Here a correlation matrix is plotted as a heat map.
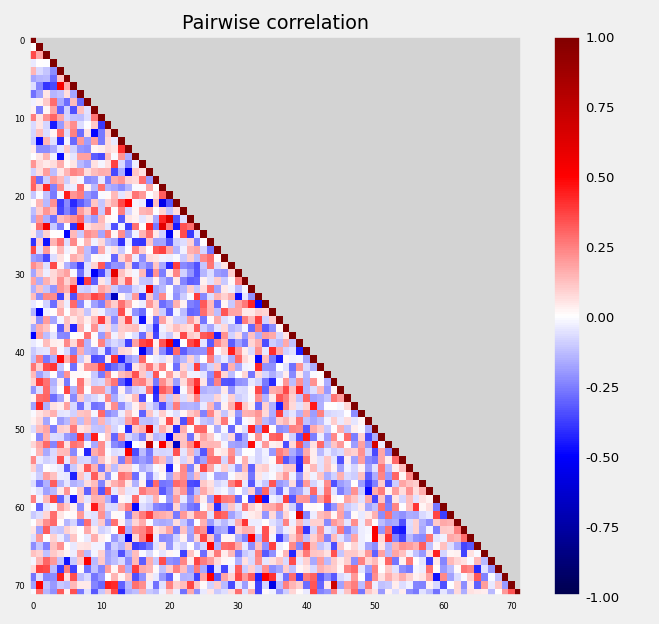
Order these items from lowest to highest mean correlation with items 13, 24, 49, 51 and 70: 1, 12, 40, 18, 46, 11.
18, 12, 40, 1, 11, 46
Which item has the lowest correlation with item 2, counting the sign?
26
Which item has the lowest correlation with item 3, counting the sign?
11
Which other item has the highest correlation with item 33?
59
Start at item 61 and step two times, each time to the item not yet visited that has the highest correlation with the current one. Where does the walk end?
20
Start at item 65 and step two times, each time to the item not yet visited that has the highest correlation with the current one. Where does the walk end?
69
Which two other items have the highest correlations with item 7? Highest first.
24, 51
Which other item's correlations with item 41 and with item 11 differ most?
4
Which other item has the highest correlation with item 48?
36
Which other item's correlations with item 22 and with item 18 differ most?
38
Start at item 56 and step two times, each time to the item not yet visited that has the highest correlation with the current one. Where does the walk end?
9
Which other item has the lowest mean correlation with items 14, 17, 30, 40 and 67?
16
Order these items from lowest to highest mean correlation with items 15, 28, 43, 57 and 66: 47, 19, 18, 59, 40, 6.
19, 6, 47, 40, 18, 59
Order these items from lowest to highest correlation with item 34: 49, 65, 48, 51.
65, 49, 51, 48
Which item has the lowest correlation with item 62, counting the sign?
54
